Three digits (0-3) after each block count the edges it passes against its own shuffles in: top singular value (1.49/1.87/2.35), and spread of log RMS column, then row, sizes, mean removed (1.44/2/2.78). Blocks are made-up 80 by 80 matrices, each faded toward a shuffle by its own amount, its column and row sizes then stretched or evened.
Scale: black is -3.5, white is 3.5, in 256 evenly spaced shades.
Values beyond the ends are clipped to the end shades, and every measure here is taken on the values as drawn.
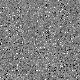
0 1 1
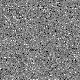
0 0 0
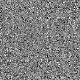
1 2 2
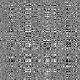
3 3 3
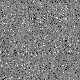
0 0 1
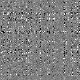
0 3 3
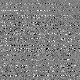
0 1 3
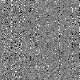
2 3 0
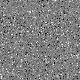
0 0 1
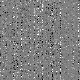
0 3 0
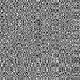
3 1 0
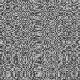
3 1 1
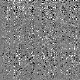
1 3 2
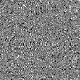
2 1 0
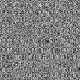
3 0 1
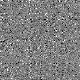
1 1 2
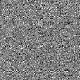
2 1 1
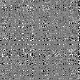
0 3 3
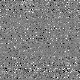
0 0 3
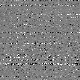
0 1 3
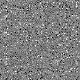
1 2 1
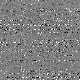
0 0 3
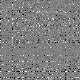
1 2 3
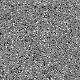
0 1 0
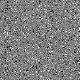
0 2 1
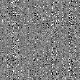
0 3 1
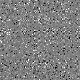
2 1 1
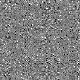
2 1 1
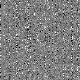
0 3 0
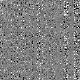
0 3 2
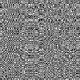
3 0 2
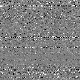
2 0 3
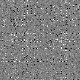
0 2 2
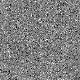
0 1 0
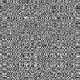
3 0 3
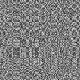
3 0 0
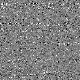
0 0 2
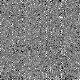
1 2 1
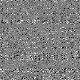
1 1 3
